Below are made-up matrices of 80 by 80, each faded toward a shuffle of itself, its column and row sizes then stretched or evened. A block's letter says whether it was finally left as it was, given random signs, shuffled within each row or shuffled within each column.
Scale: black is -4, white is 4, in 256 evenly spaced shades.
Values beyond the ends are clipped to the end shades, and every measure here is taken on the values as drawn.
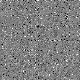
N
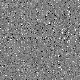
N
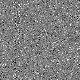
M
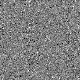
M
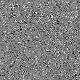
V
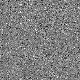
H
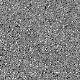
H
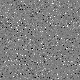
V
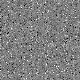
M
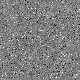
V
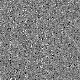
M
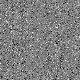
M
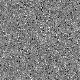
M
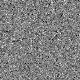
V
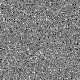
V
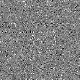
N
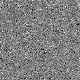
V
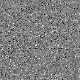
H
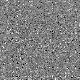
H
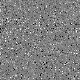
H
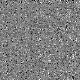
H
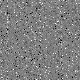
M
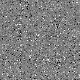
H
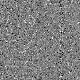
M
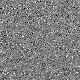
V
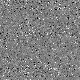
V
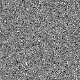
M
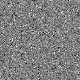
M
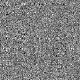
N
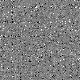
H
